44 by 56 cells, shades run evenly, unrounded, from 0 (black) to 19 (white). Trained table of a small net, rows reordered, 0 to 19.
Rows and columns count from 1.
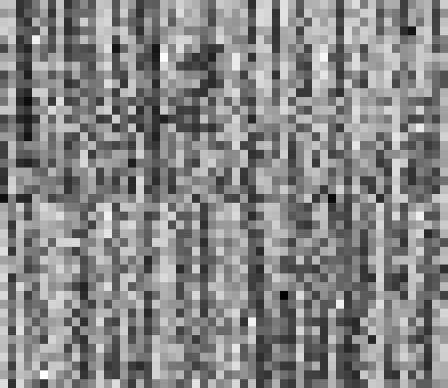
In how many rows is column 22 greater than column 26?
33
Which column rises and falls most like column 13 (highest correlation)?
1
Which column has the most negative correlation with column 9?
23
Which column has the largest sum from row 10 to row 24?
50
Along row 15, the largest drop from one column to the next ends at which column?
18
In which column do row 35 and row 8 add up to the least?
26
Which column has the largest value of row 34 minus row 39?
25
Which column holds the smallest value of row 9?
4
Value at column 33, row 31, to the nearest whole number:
3
